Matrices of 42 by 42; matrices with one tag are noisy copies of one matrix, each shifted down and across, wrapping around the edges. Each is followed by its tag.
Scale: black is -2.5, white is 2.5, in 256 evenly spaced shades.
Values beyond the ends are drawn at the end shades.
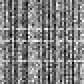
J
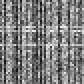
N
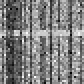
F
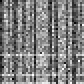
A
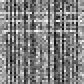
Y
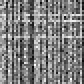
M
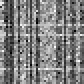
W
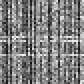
N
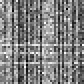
Y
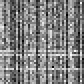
N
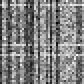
W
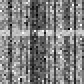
F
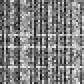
J
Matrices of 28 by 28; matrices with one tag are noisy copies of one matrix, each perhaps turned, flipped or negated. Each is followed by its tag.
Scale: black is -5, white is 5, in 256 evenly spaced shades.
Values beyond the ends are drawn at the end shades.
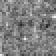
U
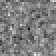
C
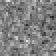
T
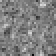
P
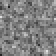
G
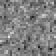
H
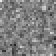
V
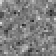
P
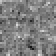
U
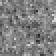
C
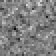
T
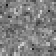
H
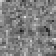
U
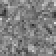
P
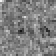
U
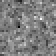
C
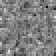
G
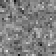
H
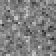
T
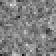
P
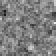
P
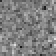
V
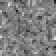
G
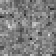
U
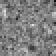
P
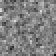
V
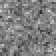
H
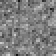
G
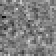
T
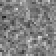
T
